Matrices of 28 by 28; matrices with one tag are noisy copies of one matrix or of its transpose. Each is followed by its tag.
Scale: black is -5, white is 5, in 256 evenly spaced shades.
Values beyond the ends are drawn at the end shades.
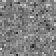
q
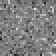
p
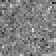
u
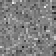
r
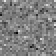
q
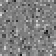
q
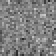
p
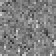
q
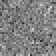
u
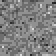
u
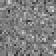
p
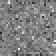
p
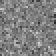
p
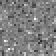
u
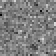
q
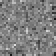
r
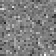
p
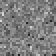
r
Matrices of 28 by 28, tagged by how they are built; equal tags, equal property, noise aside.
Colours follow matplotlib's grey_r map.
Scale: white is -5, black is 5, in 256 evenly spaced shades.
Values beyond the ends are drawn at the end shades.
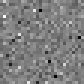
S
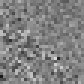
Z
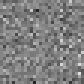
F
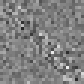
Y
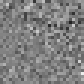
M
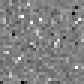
S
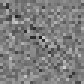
Y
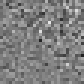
M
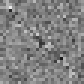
Y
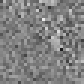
M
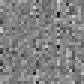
F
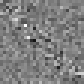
Y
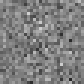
F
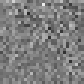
M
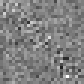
Y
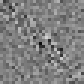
Y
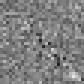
Y
